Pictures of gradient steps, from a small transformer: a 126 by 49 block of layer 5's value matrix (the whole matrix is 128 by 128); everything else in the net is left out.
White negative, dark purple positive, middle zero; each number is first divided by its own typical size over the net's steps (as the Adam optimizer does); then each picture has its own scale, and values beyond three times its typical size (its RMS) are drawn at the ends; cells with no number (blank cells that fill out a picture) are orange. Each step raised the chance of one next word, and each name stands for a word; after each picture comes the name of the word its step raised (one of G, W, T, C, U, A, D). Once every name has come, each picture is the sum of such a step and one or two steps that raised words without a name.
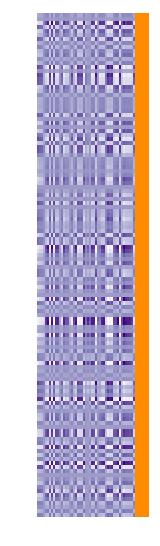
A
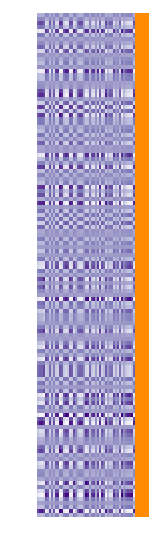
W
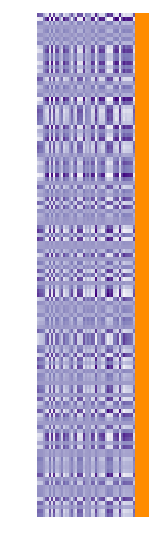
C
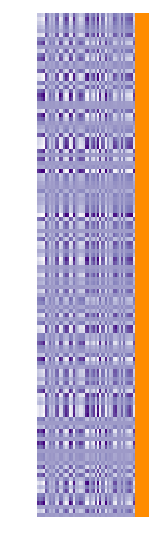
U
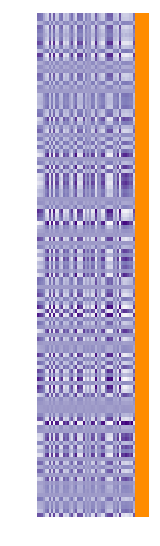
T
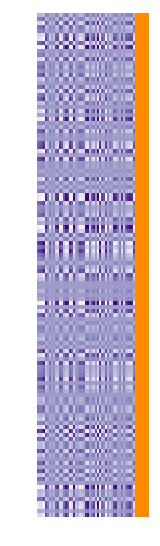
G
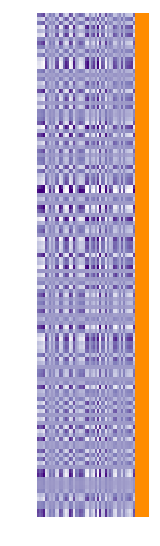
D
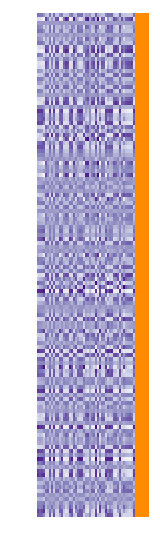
C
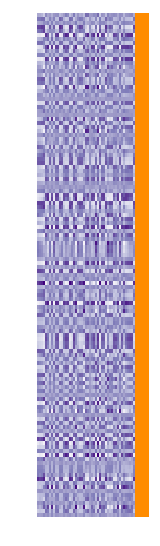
G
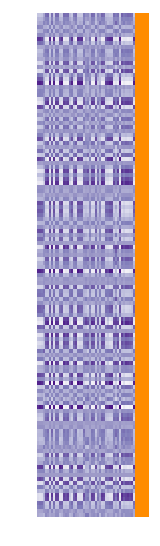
A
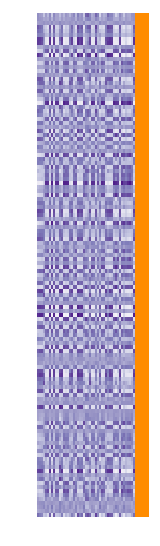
T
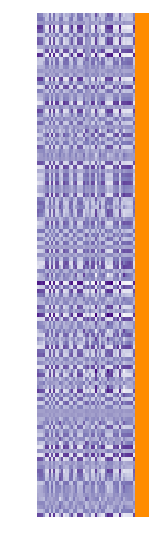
T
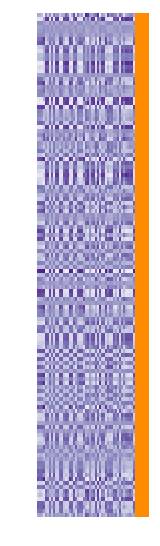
C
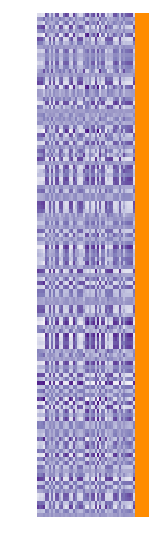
A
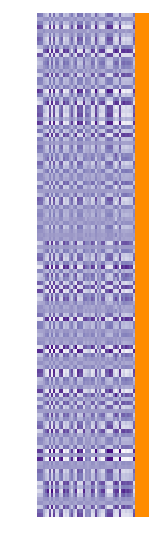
W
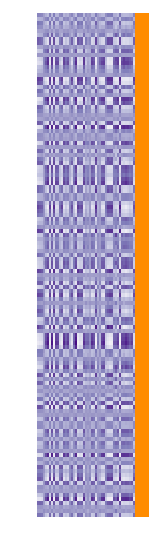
D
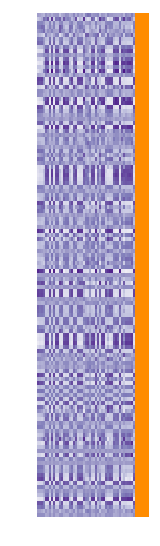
C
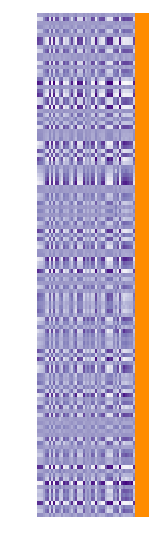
U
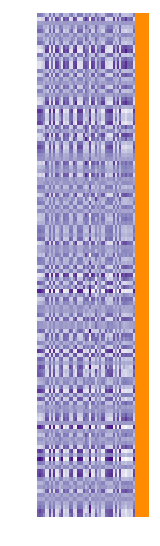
C
